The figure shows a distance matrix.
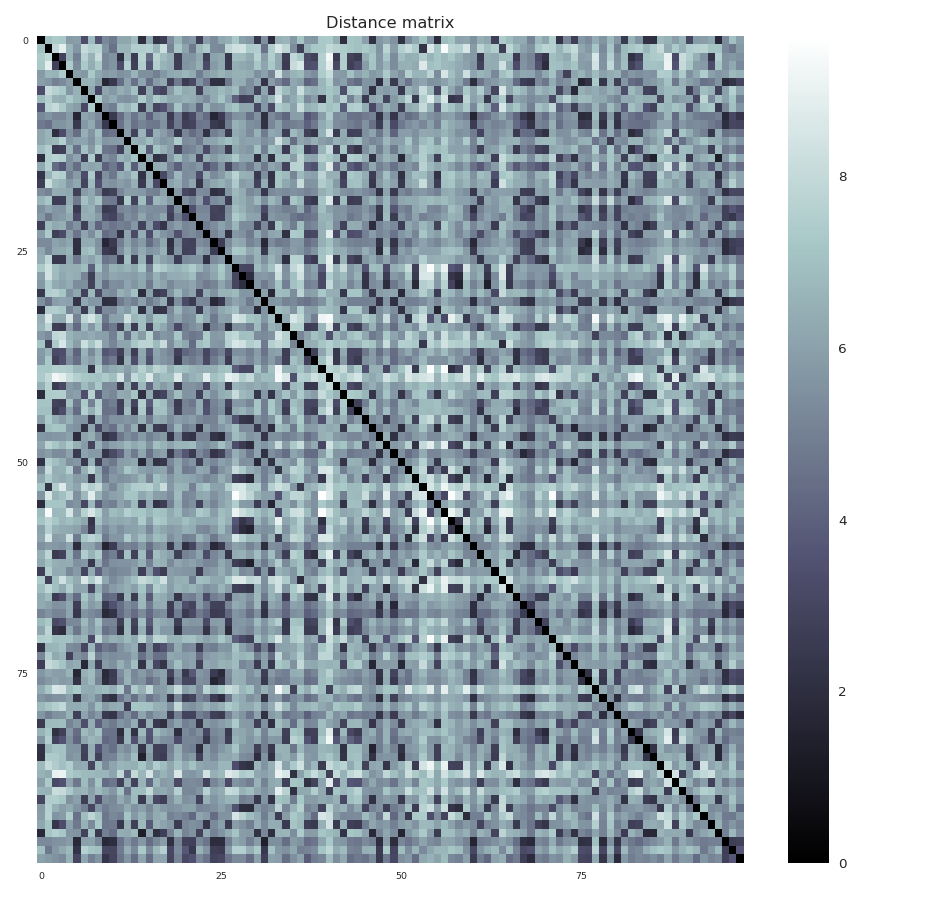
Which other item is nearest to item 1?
53
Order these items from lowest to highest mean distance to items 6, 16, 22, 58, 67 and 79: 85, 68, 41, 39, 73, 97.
85, 68, 97, 73, 39, 41
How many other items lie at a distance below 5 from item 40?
4
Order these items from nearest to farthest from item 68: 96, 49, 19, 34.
49, 96, 34, 19
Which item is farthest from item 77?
33
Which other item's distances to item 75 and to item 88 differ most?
25
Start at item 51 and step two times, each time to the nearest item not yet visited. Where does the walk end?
92
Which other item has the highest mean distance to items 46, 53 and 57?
56
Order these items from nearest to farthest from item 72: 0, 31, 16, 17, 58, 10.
0, 16, 17, 10, 31, 58
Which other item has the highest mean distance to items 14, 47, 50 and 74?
64
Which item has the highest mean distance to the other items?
40
